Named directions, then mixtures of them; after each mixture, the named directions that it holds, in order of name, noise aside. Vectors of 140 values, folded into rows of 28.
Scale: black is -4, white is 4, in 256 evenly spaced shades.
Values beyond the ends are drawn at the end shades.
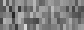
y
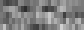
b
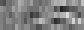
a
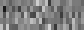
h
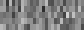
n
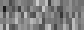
h.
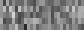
y.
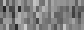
h, y.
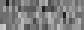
b, n.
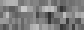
b.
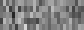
y.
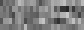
a, y.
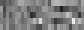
a, h.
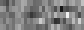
a, n.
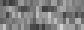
b.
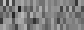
n, y.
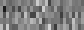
h.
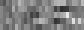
a.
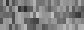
b, y.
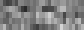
b.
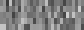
n.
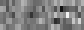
a, n.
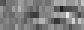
a.
